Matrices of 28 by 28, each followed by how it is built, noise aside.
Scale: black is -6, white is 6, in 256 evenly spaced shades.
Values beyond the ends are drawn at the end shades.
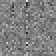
uneven columns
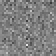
uneven columns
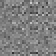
low rank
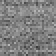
blocks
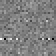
uneven rows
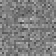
blocks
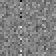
uneven columns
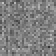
blocks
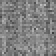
blocks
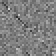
diagonal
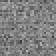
blocks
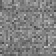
blocks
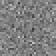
low rank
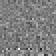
uneven rows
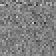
uneven rows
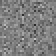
uneven columns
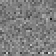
uneven rows
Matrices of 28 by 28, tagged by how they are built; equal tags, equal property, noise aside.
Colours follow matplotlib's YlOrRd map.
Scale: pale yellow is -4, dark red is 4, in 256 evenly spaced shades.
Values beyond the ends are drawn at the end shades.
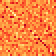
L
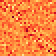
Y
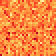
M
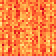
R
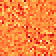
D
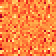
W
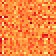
W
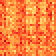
R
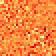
D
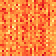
R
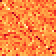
L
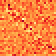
Y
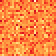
W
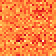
W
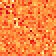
D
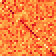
L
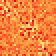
D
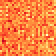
R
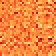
W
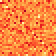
L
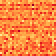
R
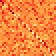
L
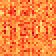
R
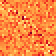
Y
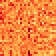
W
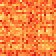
R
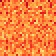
M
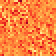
D
